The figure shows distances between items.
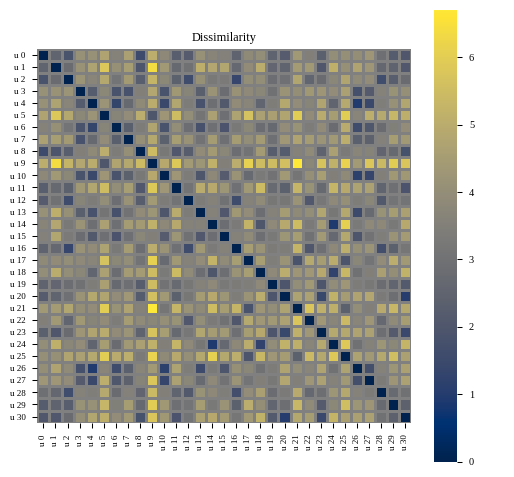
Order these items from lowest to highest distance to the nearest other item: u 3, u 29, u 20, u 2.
u 20, u 2, u 3, u 29
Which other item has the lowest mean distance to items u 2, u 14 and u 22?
u 16
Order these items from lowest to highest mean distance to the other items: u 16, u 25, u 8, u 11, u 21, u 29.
u 8, u 16, u 29, u 11, u 21, u 25
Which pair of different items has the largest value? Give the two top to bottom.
u 9, u 21
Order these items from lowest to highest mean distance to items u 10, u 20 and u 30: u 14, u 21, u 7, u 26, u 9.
u 26, u 7, u 21, u 14, u 9
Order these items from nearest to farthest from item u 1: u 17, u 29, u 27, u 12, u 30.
u 30, u 29, u 12, u 17, u 27
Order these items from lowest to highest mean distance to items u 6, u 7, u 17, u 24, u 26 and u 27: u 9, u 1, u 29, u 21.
u 21, u 29, u 1, u 9
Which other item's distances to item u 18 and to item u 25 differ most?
u 24
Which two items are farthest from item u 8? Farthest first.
u 9, u 5
